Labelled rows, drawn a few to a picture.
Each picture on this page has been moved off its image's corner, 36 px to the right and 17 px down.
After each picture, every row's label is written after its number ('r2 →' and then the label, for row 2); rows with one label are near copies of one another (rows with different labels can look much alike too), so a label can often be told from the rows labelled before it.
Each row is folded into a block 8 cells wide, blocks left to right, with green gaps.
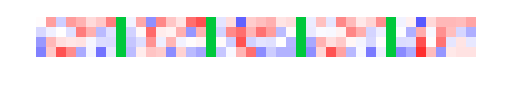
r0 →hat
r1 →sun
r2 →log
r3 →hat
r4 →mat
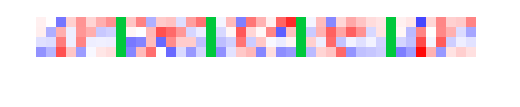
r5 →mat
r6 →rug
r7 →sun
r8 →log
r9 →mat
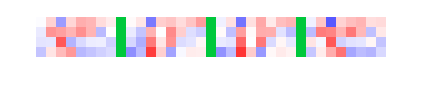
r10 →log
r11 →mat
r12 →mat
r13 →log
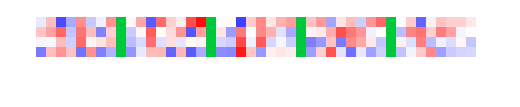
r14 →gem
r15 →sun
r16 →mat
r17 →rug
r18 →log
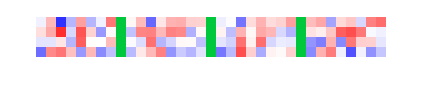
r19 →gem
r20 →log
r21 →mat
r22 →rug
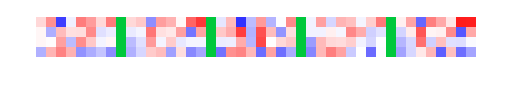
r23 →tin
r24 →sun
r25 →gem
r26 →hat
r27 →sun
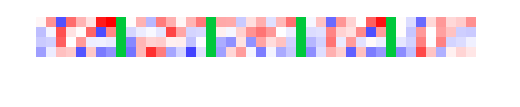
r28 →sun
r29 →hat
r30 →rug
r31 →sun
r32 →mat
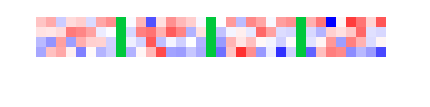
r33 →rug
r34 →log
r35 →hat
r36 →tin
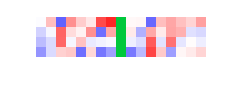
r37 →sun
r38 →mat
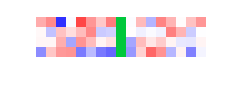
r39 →tin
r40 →hat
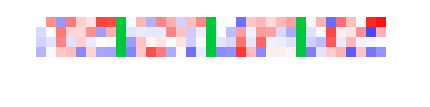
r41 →sun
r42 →hat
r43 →mat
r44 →sun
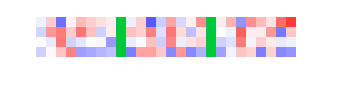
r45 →log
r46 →gem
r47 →sun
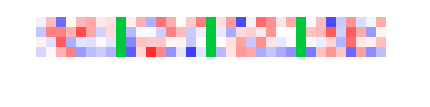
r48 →log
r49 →hat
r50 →tin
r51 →gem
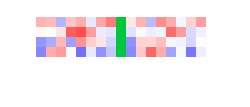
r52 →rug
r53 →hat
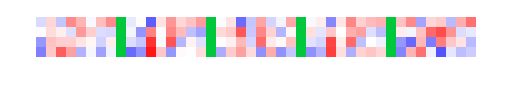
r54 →hat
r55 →mat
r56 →gem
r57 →mat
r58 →rug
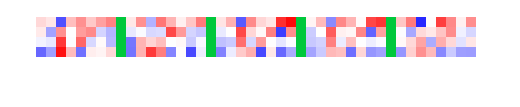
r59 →mat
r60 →hat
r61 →sun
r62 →sun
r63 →tin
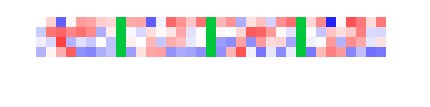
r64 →log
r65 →tin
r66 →rug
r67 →tin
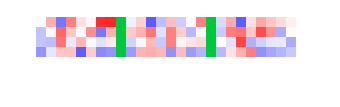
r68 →sun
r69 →gem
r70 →log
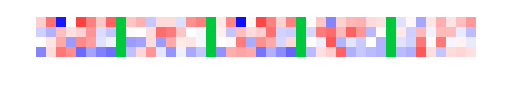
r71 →tin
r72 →rug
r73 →tin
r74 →log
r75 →mat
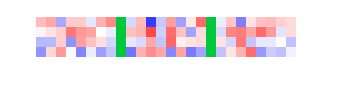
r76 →rug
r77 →gem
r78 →log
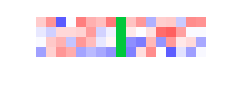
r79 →tin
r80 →rug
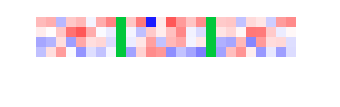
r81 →rug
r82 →tin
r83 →rug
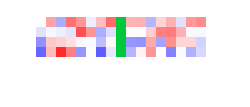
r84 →hat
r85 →rug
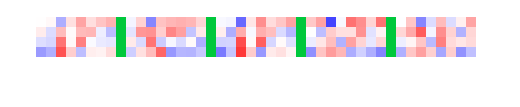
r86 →mat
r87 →log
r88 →mat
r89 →tin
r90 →gem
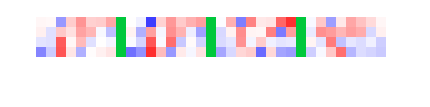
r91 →mat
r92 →mat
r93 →sun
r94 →log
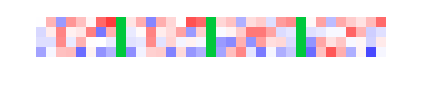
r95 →sun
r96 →sun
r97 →rug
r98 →hat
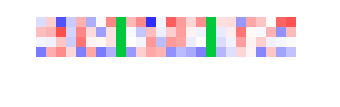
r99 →gem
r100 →tin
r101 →sun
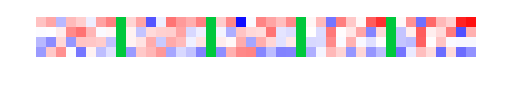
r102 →rug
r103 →tin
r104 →tin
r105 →sun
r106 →sun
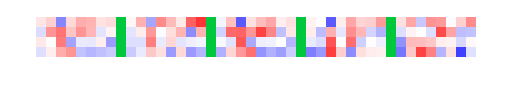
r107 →log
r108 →sun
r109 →log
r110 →mat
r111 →hat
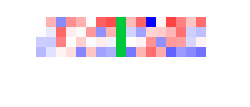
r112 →sun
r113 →tin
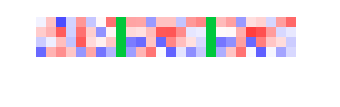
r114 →gem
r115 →rug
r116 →rug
